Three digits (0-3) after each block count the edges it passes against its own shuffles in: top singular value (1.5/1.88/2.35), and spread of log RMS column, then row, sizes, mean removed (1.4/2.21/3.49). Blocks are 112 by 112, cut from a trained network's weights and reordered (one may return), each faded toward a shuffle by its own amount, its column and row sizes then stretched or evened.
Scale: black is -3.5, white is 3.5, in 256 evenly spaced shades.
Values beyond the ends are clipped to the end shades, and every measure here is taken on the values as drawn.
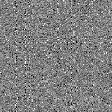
2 1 0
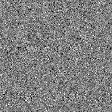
1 0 1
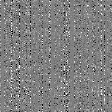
1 3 1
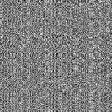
3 0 1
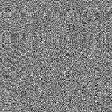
3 1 0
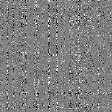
0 3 2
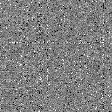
1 1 0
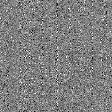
1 2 0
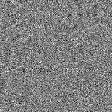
2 0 1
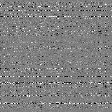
3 1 3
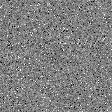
0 0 0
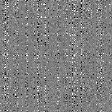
0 3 2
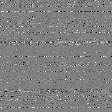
1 0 3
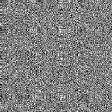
3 2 0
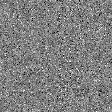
0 1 0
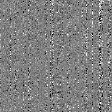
0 3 1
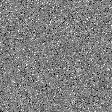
0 0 0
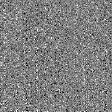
1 2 1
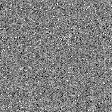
1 0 1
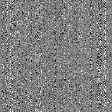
1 3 0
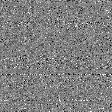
0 0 2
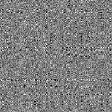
2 2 2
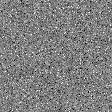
0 0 0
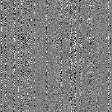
0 3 1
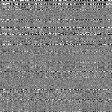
3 0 3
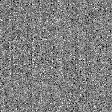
1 0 1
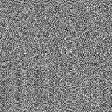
3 1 0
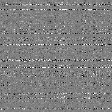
1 1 3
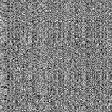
3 0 1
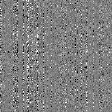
0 3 1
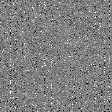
0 2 0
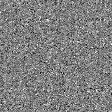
0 0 1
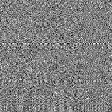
3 0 1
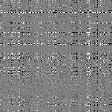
3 2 3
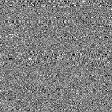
2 0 2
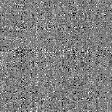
1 2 2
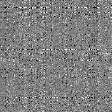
2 2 2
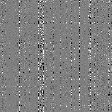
2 3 1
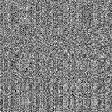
3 0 0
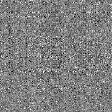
2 1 2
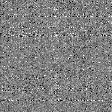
1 1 2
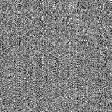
2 1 0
